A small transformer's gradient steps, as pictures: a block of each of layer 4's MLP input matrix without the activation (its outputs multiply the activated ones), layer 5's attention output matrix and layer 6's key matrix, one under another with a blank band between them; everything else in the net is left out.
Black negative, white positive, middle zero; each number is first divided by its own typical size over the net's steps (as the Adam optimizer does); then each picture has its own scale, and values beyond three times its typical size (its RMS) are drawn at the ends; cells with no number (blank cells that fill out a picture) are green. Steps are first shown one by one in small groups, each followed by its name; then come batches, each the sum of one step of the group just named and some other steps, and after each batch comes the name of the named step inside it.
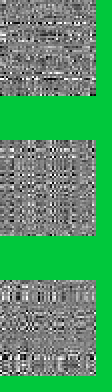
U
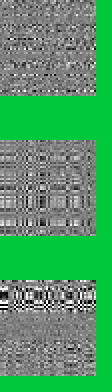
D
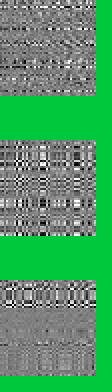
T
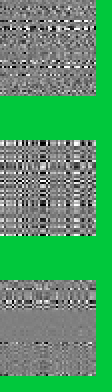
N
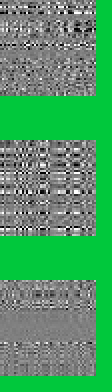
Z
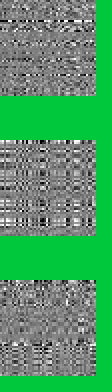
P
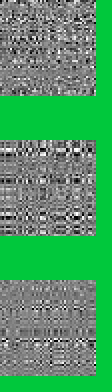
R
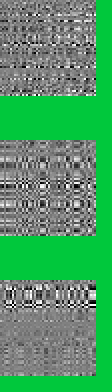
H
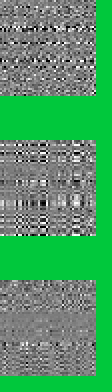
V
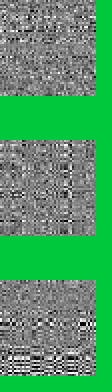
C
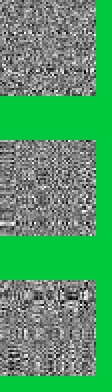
D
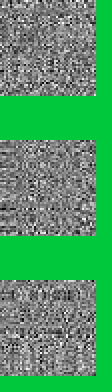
R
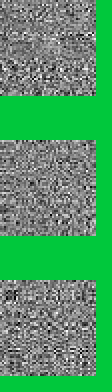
N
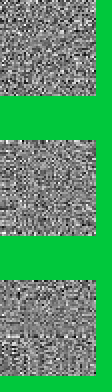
P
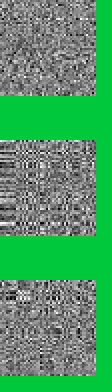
R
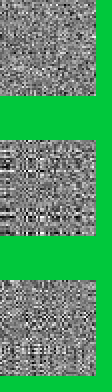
R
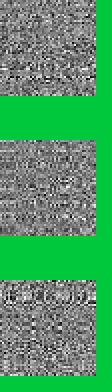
H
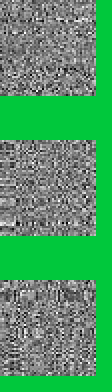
P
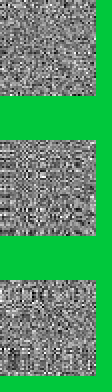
T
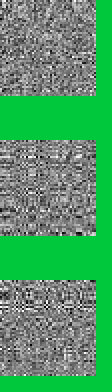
D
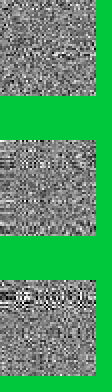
D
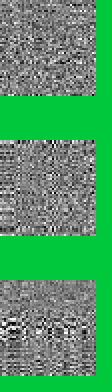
V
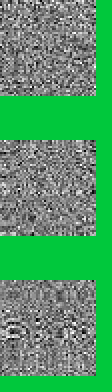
T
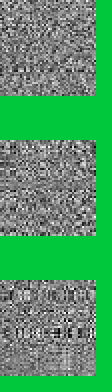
T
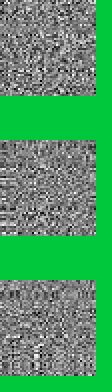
Z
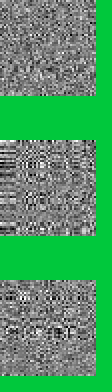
V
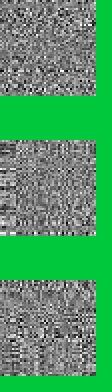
P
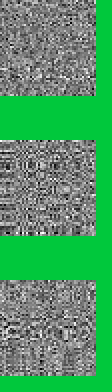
R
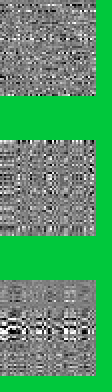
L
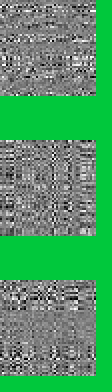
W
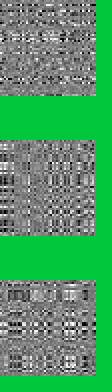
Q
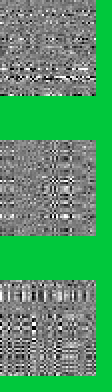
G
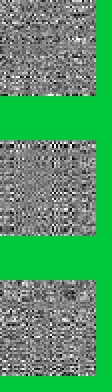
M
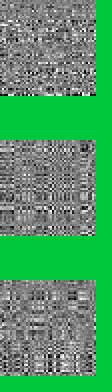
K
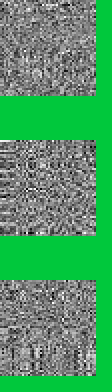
L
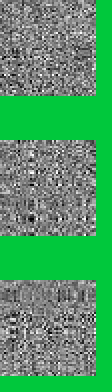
L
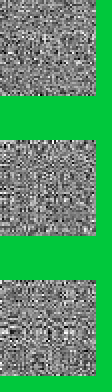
L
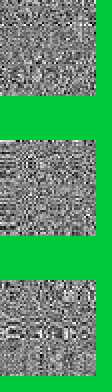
L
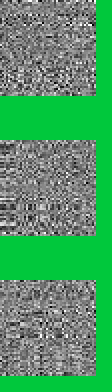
M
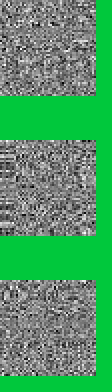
W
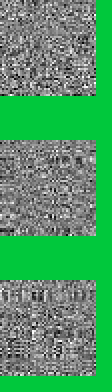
G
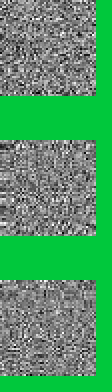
M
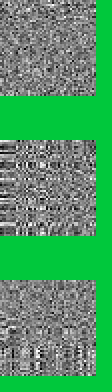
L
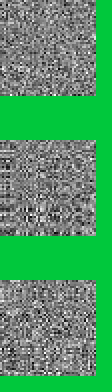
G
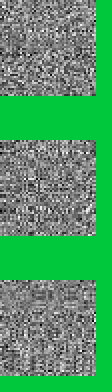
K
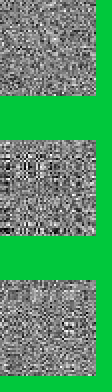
Q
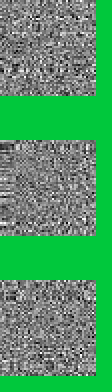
M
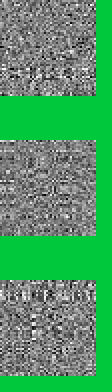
G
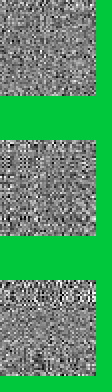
M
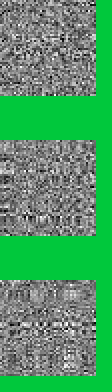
Q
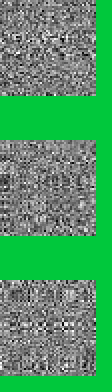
Q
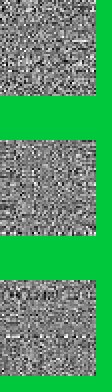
W
